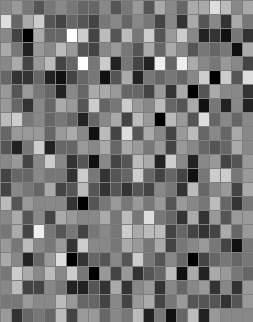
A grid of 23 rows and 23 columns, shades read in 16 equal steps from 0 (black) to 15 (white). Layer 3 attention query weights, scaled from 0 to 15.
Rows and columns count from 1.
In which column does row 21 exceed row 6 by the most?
2
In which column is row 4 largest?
6
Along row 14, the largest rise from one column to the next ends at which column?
18
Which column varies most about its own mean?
8
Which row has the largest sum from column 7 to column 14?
3
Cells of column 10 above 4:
18
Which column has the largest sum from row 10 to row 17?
4
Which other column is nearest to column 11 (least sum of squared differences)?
1
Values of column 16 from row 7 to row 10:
3 6 11 4
